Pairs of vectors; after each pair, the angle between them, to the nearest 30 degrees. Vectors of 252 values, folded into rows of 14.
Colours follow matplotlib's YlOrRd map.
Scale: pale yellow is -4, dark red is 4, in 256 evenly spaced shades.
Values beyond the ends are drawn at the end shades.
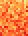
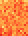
60 degrees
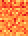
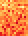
120 degrees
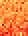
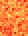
60 degrees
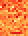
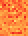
30 degrees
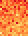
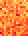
150 degrees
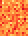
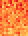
90 degrees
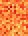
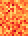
150 degrees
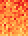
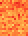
60 degrees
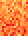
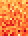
30 degrees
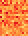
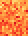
60 degrees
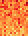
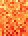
150 degrees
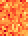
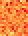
120 degrees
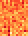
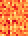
60 degrees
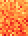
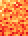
90 degrees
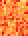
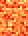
60 degrees
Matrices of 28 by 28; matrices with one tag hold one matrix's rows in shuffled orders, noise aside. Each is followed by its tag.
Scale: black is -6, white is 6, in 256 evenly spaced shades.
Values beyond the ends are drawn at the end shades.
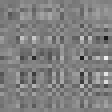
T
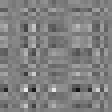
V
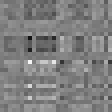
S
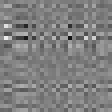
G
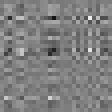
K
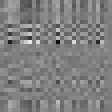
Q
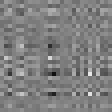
K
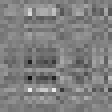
S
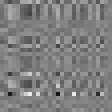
Q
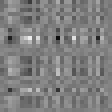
Q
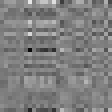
S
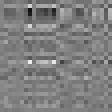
S
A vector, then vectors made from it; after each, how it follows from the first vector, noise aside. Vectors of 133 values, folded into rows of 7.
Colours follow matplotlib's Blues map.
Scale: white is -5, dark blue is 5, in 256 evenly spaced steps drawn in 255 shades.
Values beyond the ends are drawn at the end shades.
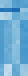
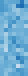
reversed, negated, partly zeroed.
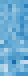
wrapped around, partly zeroed.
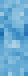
wrapped around, negated, partly zeroed.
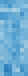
negated, shrunk.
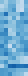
reversed.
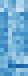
reversed.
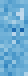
wrapped around, partly zeroed.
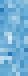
wrapped around, partly zeroed.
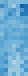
wrapped around, negated, partly zeroed.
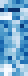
scaled up.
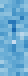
wrapped around, negated, partly zeroed.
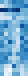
scaled up.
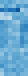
partly zeroed.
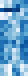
scaled up.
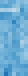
negated, shrunk.
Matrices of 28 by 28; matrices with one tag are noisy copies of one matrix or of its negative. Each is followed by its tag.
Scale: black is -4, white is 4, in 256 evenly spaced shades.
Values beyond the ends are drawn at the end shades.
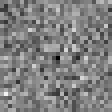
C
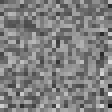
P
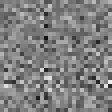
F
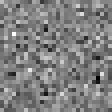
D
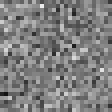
C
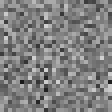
F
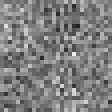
C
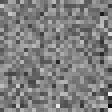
P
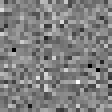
F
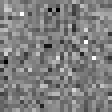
C
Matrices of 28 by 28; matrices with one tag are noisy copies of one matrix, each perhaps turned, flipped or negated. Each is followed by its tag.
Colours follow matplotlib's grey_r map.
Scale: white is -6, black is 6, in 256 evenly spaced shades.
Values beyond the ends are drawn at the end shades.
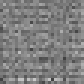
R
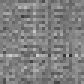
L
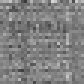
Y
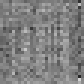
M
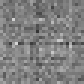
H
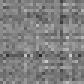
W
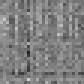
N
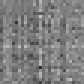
H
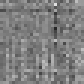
N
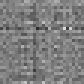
L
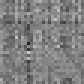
W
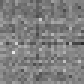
H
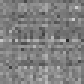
H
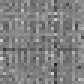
L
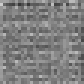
R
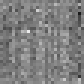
M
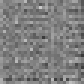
R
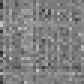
Y
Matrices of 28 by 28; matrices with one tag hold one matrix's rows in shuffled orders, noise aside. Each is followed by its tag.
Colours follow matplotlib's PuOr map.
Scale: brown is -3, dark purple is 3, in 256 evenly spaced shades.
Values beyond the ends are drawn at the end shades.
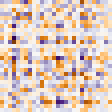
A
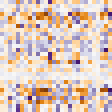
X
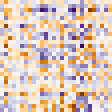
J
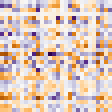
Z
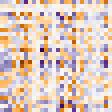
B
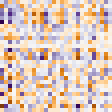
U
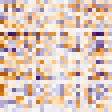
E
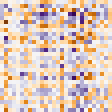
J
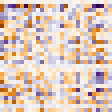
E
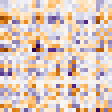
Z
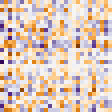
U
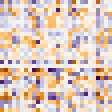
Z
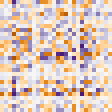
A
